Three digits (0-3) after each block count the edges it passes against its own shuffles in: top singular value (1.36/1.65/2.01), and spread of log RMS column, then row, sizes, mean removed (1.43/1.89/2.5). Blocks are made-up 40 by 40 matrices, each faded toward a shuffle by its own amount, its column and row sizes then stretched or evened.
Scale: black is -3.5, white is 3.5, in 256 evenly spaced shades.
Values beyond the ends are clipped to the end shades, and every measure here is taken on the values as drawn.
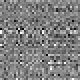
3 1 2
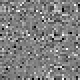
2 0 1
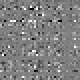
0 2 3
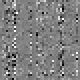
1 3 0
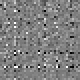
2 2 2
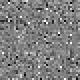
0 1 1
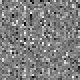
1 2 0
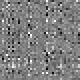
2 2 1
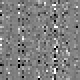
1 3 0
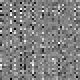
3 3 0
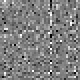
3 2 0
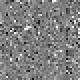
0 2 1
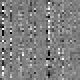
2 3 0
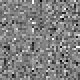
0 2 1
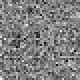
2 0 0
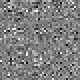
2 1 2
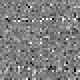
1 1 2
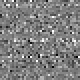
0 0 3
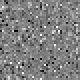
0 1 0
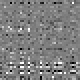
3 2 3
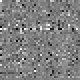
1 1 2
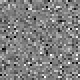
2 1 1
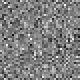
3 0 0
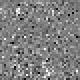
1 1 1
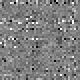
1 1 2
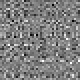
3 0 2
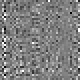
3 3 0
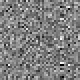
2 1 1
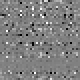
0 1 3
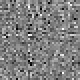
1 1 1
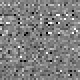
1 0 2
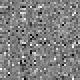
1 2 1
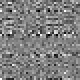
3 1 3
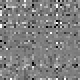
2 2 3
